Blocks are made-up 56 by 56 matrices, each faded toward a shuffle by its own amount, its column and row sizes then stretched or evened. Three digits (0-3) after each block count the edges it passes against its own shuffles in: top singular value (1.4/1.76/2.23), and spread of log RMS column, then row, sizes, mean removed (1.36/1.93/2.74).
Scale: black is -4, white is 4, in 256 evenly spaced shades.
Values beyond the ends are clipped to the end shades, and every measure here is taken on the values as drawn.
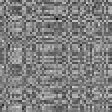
3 0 2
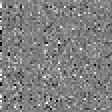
1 2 1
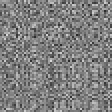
3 2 1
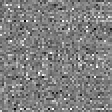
2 0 1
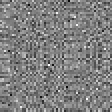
3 1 0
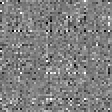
2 2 2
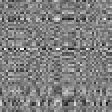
3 0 3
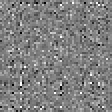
2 2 1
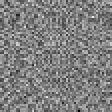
3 0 0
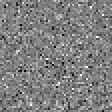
1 1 0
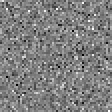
1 1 0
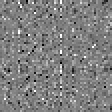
2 2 0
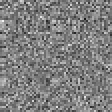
2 0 1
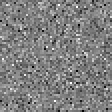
1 0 0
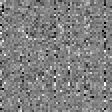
2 2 0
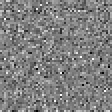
1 0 1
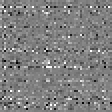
2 2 3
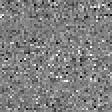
0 0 2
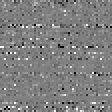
0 0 3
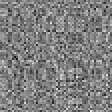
3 0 1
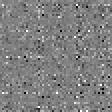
0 2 2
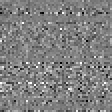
1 0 3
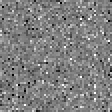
0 1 0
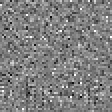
1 1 1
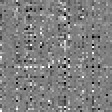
2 3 1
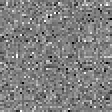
2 0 1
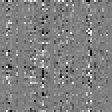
2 3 2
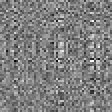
3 2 2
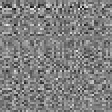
3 1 3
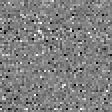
0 0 2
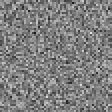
2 0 0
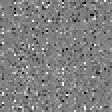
0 2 1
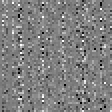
0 3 0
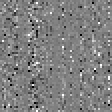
0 3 0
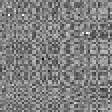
3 1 0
